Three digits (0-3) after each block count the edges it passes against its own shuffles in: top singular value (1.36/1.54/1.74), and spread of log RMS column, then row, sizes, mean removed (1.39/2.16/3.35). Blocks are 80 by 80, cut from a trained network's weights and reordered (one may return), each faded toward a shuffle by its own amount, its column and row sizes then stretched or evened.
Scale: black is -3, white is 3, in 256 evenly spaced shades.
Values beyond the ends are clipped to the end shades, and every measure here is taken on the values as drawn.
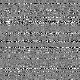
2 1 3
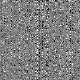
0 3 1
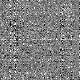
1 2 1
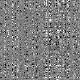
1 3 2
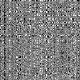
3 2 2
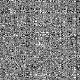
2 0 2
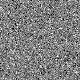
0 1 0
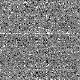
1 1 1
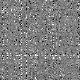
0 2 1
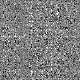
0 2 0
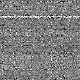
3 1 2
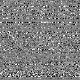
0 0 3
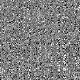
0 2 1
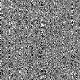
3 2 0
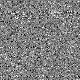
0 0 2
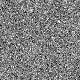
0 0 0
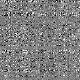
0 2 3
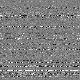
2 0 3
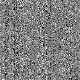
0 2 0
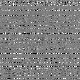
2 1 3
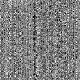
3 2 0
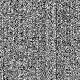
2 0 0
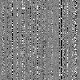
3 3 0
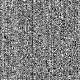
1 1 0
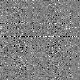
2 2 2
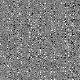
0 2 1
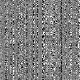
3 3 1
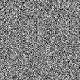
3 1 0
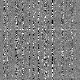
2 3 0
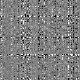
2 3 2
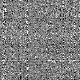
1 2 0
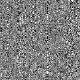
3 2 0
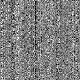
3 2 0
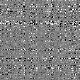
0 2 3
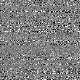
0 1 3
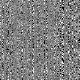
0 3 0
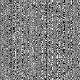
2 3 0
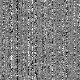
1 3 0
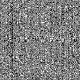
2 1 1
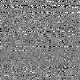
2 1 3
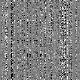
2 3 1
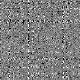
3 2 2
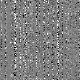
0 3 1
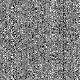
1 2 0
